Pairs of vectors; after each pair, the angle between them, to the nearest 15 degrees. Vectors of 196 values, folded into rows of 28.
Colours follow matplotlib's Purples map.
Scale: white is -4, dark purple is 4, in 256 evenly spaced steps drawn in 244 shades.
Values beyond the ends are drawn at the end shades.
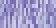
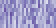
15 degrees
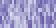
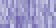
135 degrees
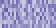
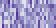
45 degrees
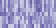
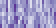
135 degrees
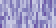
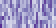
15 degrees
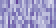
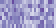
105 degrees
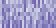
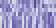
60 degrees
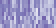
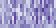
135 degrees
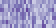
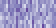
45 degrees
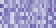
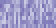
90 degrees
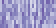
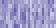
45 degrees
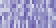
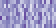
75 degrees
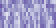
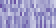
75 degrees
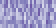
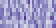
150 degrees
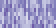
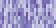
165 degrees
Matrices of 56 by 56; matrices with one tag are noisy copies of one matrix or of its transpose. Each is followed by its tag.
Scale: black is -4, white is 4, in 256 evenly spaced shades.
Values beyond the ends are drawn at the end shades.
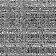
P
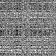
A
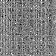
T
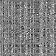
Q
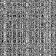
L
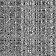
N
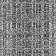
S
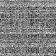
P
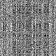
S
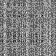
L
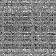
S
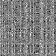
Q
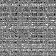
L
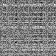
L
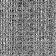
T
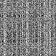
L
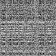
N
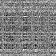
S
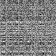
N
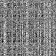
L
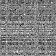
N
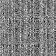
Q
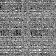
A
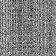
T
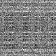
S
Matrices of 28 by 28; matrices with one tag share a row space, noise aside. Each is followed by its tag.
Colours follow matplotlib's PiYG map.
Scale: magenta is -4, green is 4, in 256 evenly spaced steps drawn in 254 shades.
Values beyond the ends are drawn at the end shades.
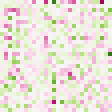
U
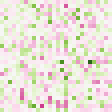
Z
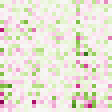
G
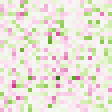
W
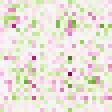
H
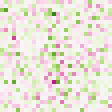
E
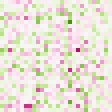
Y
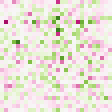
E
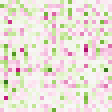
U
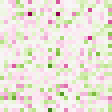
W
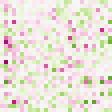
U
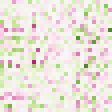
G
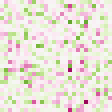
Y
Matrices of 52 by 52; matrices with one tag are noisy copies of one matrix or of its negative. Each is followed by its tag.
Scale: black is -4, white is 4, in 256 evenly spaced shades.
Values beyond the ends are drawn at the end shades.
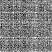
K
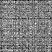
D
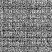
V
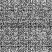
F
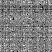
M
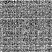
D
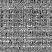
V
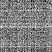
F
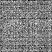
D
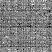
F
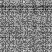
M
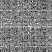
F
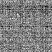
M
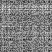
M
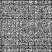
D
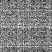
F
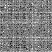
K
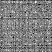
D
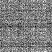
F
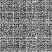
K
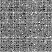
K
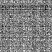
M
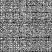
K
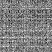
V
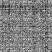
M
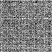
D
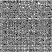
D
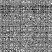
M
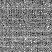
V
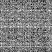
F
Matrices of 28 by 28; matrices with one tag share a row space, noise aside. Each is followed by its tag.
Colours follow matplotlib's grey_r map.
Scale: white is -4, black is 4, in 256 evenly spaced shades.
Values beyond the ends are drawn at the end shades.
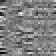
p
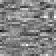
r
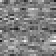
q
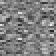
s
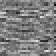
r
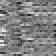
p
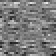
q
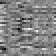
p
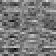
q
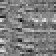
p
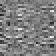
s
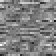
r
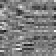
p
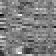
p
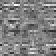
q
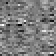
s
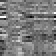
p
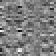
s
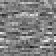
r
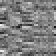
p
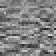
r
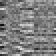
p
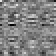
q
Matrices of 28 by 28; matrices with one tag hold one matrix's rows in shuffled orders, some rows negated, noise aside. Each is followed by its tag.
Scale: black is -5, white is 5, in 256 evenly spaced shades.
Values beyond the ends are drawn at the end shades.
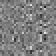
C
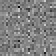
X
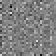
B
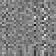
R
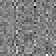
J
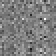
C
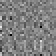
B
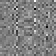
J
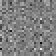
B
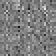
X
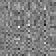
X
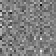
B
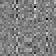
J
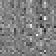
C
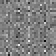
X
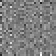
B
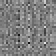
X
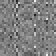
J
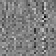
R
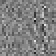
R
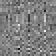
X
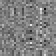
C
